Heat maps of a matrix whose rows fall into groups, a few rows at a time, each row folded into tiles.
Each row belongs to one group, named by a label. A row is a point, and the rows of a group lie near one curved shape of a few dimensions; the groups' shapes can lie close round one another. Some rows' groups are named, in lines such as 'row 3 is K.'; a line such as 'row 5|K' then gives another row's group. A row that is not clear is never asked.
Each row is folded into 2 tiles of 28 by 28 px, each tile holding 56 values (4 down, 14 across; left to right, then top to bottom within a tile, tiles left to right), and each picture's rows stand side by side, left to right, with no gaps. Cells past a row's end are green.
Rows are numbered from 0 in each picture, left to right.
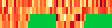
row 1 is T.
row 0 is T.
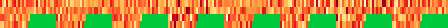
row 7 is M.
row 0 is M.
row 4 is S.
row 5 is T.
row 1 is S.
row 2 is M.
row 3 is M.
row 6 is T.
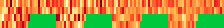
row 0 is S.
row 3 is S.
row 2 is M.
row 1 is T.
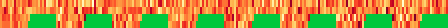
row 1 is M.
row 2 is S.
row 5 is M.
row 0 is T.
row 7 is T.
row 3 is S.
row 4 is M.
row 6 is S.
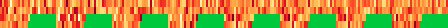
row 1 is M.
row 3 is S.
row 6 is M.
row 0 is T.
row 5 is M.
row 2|M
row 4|M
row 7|S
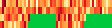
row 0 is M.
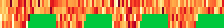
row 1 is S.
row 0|S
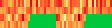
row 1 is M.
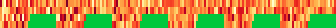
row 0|T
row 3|S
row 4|T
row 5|M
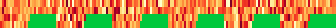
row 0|M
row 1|S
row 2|T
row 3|T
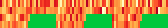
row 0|T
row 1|T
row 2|T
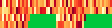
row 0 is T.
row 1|S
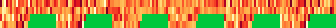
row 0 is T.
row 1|S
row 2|M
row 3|M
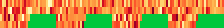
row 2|S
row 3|M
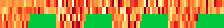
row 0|S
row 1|T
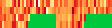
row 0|T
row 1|S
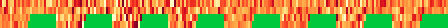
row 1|S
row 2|S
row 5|S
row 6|T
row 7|M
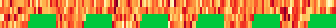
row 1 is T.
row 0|M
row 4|M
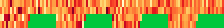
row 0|M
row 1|S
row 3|M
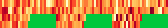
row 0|T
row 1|T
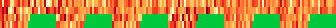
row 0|T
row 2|M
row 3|S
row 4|M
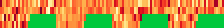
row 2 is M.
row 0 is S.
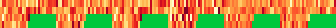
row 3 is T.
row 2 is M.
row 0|M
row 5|T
